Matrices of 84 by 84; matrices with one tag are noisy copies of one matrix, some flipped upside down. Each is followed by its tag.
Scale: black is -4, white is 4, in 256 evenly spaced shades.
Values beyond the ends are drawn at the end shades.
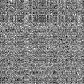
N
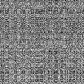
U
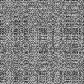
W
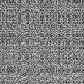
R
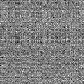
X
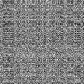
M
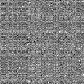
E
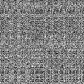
U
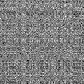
R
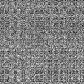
U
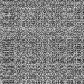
M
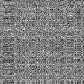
M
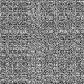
E
